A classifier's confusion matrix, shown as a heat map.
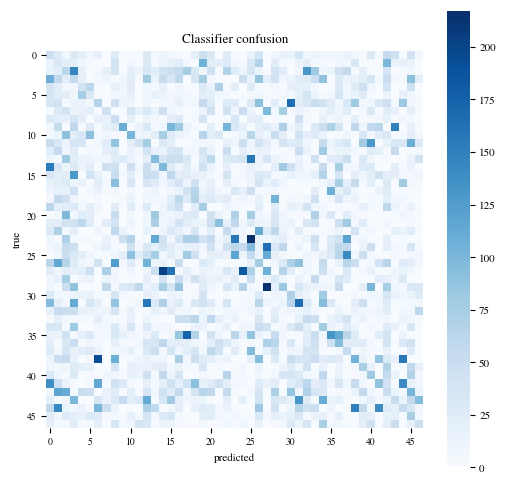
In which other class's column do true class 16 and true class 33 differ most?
8
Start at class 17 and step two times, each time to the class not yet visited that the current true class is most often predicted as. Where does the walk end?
36
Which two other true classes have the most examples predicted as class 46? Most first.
43, 32
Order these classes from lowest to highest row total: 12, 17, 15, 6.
17, 12, 15, 6
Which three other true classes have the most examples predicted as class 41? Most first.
44, 38, 9
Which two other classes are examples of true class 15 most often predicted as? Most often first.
3, 34
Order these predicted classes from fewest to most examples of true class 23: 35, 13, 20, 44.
44, 35, 20, 13
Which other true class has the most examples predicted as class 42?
1
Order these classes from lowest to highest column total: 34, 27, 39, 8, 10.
39, 10, 27, 34, 8
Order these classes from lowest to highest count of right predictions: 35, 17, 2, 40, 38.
17, 2, 40, 38, 35
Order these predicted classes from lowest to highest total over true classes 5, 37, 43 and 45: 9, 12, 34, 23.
23, 9, 34, 12
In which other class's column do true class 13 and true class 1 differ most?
25
